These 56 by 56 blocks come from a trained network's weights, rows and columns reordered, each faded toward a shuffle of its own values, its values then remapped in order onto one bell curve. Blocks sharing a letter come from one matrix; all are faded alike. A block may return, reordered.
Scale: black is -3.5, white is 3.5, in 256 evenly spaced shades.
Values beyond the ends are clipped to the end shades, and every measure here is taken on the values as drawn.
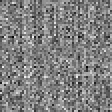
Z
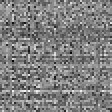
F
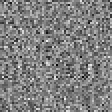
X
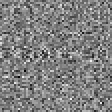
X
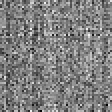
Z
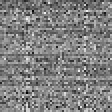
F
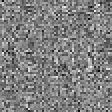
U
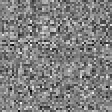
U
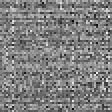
F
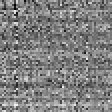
F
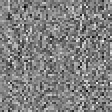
U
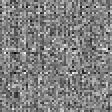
Z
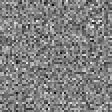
X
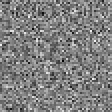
X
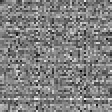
F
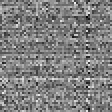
F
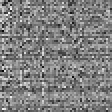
F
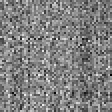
Z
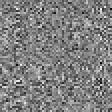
U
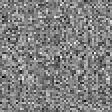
X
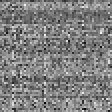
F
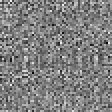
X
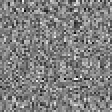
U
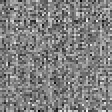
Z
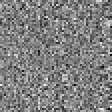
U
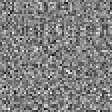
X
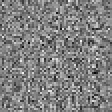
U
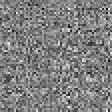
U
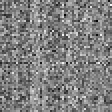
Z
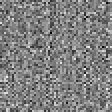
X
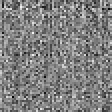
Z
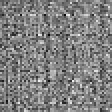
Z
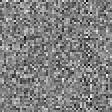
U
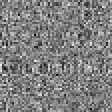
X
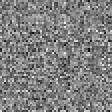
X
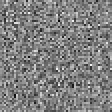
U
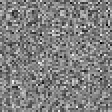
X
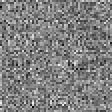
X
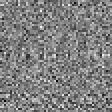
X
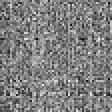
Z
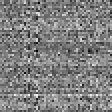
F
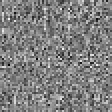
U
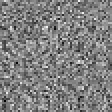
X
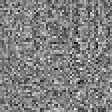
X
